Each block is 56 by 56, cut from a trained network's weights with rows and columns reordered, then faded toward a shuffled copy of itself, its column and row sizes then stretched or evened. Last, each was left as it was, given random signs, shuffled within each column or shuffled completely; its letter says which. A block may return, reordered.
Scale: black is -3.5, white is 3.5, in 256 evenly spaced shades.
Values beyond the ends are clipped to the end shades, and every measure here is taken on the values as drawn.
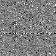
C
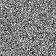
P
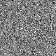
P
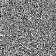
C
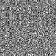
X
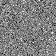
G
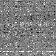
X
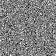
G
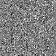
P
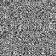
X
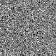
P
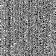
P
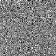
X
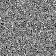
G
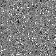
P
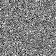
G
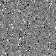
P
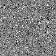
C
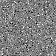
G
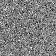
G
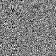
X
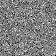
G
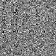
X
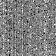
P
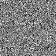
C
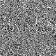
C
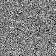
P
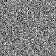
X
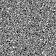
G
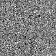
P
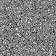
G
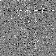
C
